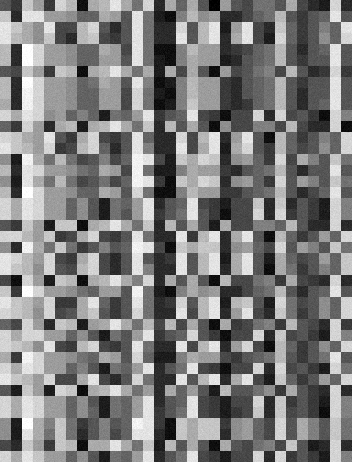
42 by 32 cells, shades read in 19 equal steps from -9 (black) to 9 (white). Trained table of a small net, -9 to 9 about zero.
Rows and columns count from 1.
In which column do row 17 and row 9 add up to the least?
16
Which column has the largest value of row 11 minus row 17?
2
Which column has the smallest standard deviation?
15
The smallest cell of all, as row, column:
1, 20
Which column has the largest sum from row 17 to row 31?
3
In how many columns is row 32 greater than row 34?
16
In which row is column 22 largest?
28
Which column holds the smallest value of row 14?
21
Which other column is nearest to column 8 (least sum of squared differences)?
32
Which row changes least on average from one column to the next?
33
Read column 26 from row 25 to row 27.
3 -5 4
